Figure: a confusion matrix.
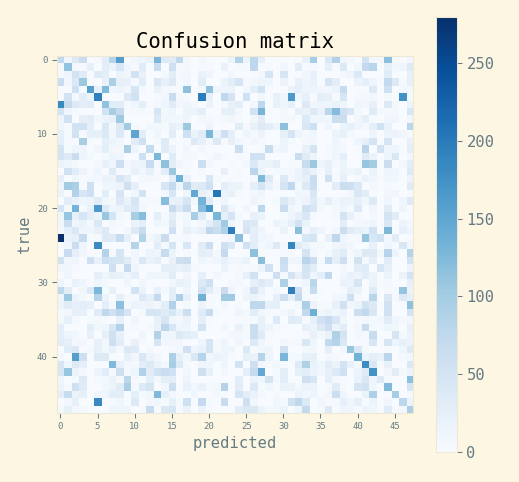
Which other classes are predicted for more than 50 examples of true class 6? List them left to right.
0, 1, 27
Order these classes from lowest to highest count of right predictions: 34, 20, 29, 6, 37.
29, 37, 6, 34, 20
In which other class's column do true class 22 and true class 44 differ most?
9
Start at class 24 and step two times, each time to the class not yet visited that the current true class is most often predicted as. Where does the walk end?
8
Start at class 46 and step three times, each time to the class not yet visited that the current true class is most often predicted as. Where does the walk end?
14
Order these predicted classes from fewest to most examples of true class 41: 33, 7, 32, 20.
20, 32, 33, 7
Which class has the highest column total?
15
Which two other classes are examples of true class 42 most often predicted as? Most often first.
27, 1
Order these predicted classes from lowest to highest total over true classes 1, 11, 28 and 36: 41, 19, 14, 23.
23, 19, 14, 41
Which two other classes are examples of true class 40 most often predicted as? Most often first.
2, 30
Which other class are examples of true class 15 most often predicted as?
26
